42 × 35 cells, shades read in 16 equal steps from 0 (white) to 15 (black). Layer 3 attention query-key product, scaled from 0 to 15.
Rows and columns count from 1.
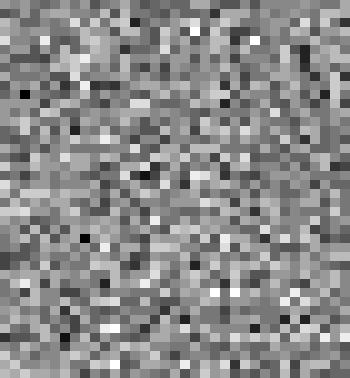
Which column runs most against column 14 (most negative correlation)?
29
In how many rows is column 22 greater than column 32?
16
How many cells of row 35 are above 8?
9
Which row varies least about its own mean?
1
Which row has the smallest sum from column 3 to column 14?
22
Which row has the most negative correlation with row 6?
35
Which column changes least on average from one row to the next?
18
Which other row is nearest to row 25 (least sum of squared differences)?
40
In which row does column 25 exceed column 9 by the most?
10
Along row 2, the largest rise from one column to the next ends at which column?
12
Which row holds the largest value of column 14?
3
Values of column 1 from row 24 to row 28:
3 5 7 8 8
